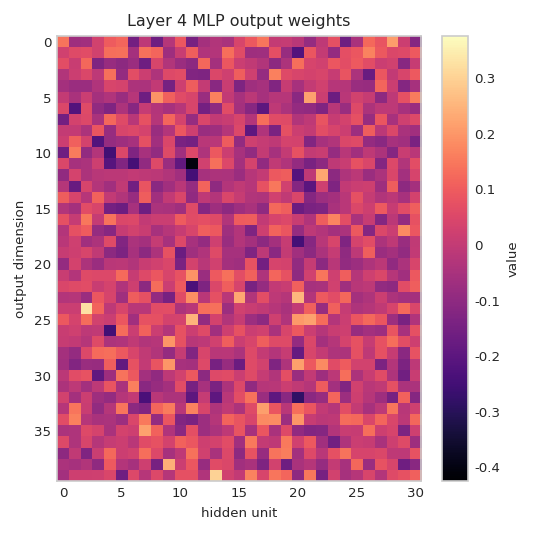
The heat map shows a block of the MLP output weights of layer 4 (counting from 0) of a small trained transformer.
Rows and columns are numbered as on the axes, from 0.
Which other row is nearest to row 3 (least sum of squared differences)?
7
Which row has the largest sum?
21
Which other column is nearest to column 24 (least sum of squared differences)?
14
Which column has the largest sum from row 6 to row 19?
19
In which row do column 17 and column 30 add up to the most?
34
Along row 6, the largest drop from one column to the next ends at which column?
1
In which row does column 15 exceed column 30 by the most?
23
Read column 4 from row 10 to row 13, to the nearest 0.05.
-0.25 -0.2 0 -0.05
